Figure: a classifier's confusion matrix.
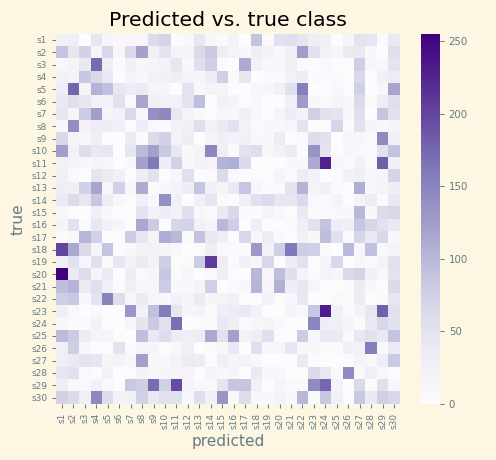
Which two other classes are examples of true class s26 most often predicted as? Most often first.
s28, s2
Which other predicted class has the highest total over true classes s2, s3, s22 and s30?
s4
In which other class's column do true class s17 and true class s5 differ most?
s2
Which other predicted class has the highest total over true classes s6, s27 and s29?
s8
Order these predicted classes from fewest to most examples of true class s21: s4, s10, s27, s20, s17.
s17, s27, s4, s10, s20
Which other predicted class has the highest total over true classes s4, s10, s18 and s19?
s14
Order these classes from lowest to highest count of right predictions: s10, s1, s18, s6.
s1, s6, s10, s18
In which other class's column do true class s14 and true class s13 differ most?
s10
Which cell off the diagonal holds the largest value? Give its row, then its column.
s20, s1
